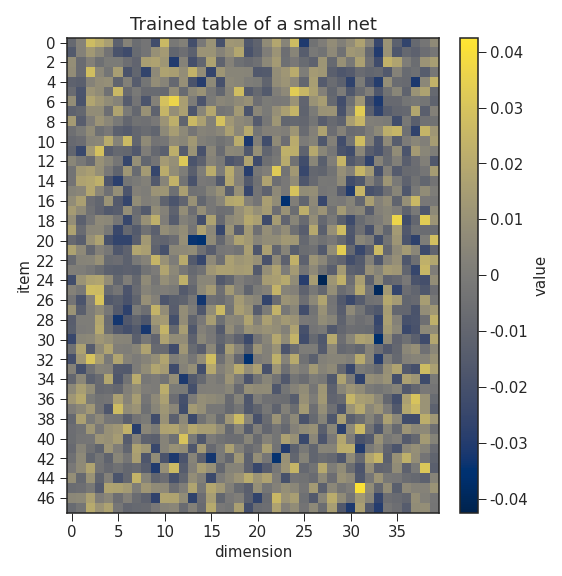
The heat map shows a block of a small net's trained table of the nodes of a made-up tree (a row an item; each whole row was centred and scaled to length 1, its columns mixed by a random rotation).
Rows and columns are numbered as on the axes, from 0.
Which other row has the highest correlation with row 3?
6
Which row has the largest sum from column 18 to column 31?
17
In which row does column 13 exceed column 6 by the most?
3
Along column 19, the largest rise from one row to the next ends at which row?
33
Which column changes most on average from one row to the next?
31
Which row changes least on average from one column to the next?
35
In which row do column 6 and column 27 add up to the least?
16
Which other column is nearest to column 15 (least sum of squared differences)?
22
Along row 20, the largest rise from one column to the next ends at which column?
15
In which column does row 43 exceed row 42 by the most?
11
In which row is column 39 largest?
20
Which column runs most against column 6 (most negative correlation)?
19
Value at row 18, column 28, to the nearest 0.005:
0
